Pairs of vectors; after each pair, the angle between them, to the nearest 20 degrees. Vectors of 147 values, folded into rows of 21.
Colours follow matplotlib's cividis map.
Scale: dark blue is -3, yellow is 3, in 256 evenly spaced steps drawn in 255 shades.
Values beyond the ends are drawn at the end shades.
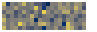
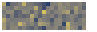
20 degrees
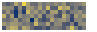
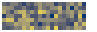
100 degrees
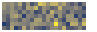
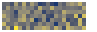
140 degrees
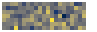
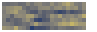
80 degrees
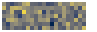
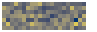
120 degrees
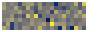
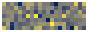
20 degrees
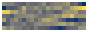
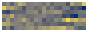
160 degrees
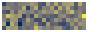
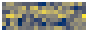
40 degrees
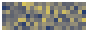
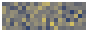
60 degrees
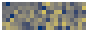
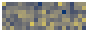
60 degrees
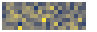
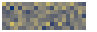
100 degrees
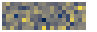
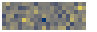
20 degrees
